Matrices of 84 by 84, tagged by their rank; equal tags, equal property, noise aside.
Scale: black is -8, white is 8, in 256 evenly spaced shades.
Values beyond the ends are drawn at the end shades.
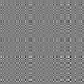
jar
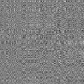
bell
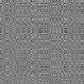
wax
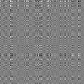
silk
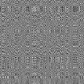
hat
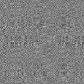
bell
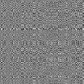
wax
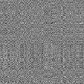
bell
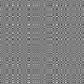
jar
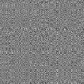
bell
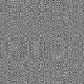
bell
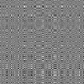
silk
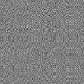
bell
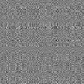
bell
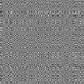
wax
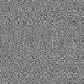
bell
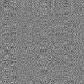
bell
